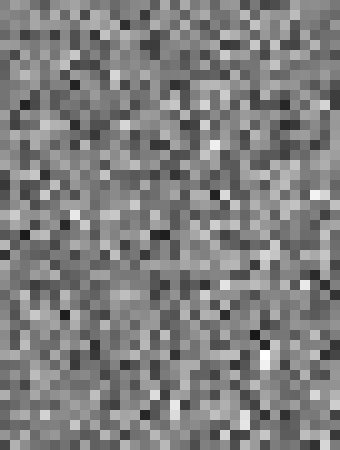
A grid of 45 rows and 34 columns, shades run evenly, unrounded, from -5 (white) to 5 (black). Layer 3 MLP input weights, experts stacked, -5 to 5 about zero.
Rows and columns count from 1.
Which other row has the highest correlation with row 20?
11
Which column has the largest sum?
10
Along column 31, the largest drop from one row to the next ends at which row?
29
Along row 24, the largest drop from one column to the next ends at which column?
4
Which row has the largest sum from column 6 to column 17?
37
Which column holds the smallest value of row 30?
21
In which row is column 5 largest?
18
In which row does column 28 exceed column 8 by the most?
22
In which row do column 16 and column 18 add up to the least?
40
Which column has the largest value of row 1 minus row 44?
27
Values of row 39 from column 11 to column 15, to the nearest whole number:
-1 1 0 2 -1
